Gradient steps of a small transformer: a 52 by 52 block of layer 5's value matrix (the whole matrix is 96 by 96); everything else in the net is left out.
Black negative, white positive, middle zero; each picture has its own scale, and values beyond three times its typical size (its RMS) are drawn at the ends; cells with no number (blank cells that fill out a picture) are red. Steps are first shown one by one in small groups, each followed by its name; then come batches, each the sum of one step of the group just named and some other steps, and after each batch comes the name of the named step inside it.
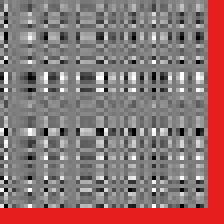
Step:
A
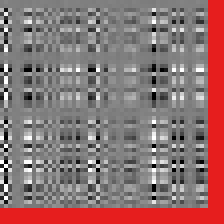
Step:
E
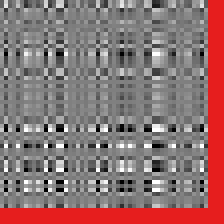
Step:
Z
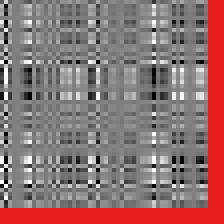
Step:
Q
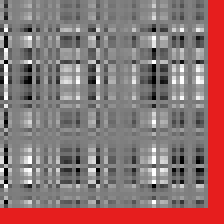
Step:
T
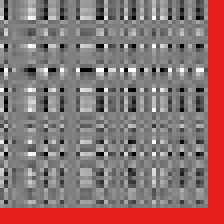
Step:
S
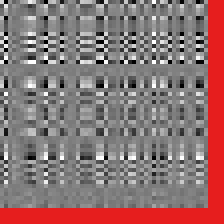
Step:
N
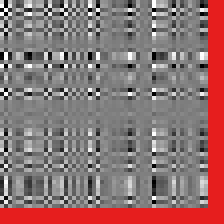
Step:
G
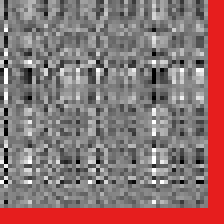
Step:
T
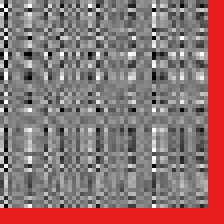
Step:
G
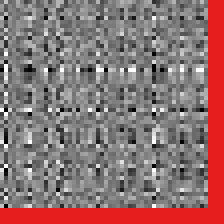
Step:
S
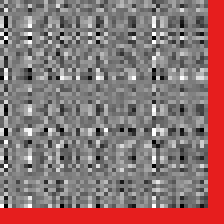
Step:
Z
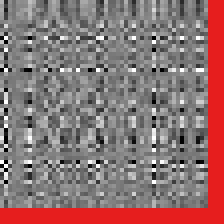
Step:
E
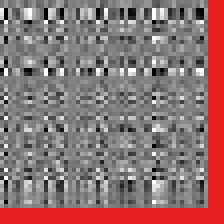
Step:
Z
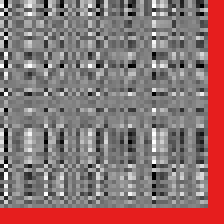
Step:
G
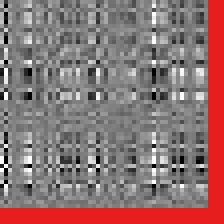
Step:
Q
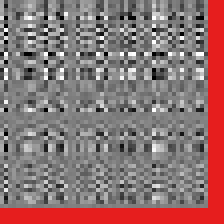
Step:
N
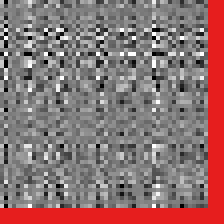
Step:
N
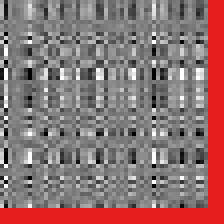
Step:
A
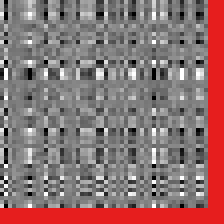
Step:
A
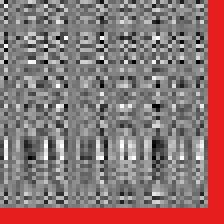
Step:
N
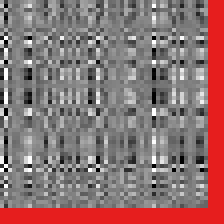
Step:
Q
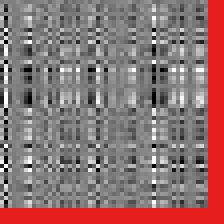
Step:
E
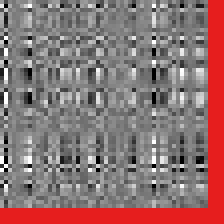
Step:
Q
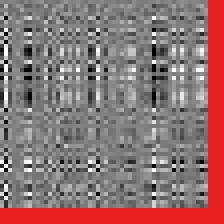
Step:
E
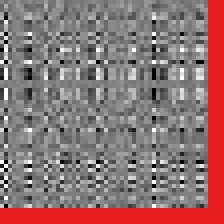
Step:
A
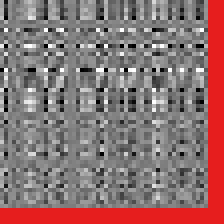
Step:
S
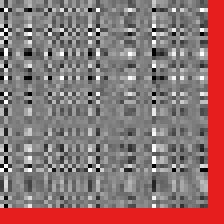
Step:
G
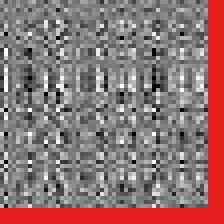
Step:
A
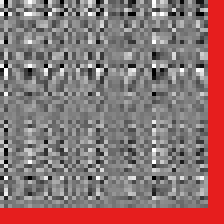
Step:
G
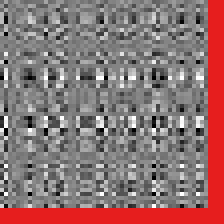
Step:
A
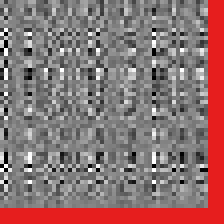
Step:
S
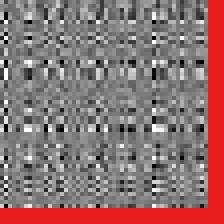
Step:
Z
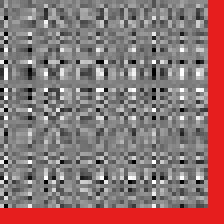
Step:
A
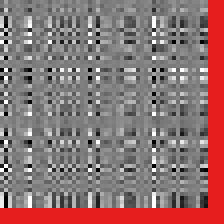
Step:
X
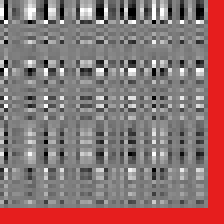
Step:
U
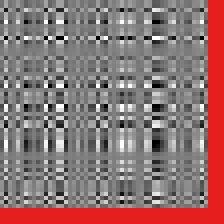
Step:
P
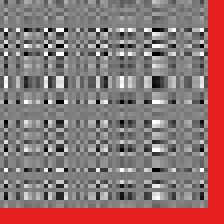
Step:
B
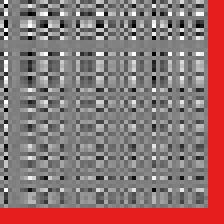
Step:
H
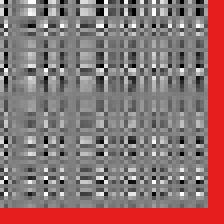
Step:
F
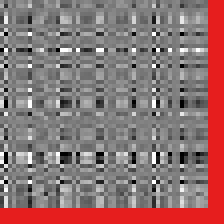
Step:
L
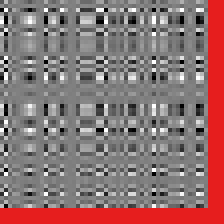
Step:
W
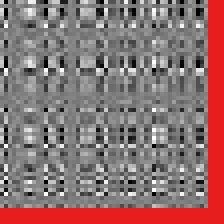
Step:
F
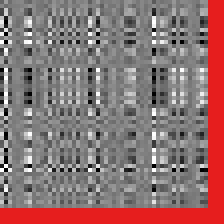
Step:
X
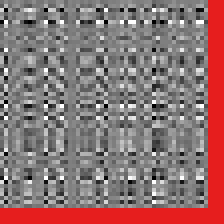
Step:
P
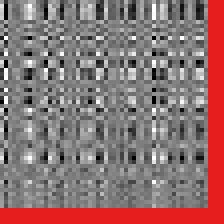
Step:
U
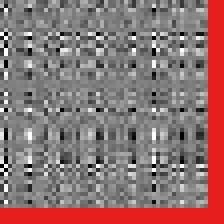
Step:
L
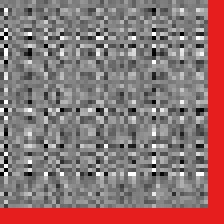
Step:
W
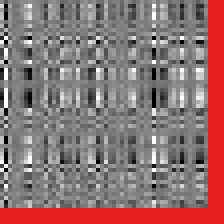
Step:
U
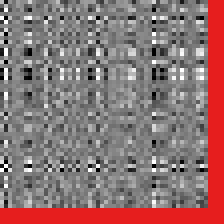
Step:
X
